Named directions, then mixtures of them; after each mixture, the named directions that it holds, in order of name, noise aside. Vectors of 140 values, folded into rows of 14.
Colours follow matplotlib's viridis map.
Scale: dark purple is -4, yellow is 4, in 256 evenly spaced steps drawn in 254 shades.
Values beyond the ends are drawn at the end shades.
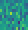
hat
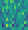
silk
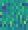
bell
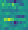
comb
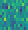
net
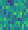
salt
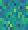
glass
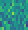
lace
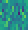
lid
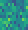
comb, glass, lid.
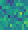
glass, salt.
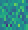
glass, lid, silk.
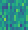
net, silk.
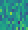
hat.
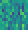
lid.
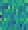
bell, lid, net.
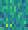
glass, lace, silk.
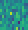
hat.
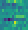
comb.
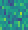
salt.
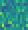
bell, lace, silk.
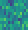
salt.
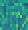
bell, hat, salt.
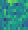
comb, hat, salt.
